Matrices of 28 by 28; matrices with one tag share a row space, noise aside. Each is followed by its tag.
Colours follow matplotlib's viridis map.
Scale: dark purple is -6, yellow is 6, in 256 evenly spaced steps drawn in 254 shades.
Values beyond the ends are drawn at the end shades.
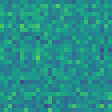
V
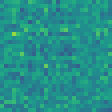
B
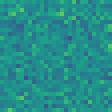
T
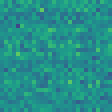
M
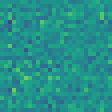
V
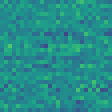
M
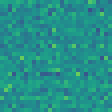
V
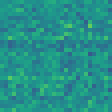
T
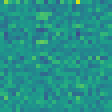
M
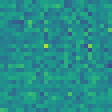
T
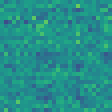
M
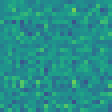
B
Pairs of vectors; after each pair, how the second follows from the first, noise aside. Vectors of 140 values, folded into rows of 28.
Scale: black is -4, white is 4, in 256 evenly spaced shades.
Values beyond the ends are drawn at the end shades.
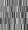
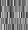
wrapped around.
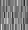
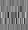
wrapped around, partly zeroed.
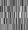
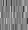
reversed, partly zeroed.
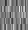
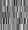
reversed, negated.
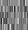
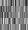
wrapped around.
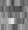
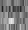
copied.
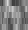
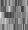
wrapped around.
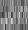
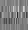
wrapped around, partly zeroed.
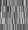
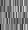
wrapped around.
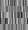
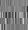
reversed, partly zeroed.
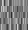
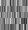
reversed, negated.
